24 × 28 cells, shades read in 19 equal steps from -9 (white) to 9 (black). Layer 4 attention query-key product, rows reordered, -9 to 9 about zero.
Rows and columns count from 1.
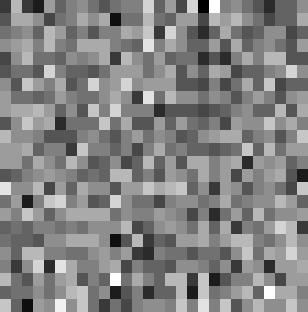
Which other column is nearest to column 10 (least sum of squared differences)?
3
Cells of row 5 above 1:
9
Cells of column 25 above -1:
8
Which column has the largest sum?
18
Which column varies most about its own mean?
11
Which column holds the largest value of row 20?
14
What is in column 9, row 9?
-5
